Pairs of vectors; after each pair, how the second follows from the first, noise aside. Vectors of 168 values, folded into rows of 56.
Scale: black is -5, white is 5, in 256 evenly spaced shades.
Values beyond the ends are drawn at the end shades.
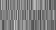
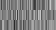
negated.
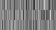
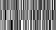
reversed, negated, scaled up.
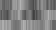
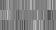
reversed, partly zeroed.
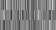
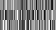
reversed, scaled up.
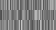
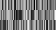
reversed, negated, scaled up.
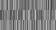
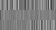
partly zeroed.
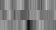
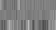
wrapped around, partly zeroed.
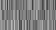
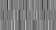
partly zeroed.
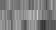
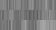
negated, shrunk.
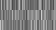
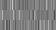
wrapped around, partly zeroed.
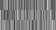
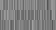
negated, shrunk.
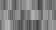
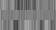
reversed, partly zeroed.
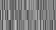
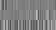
wrapped around, partly zeroed.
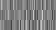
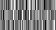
reversed, scaled up.
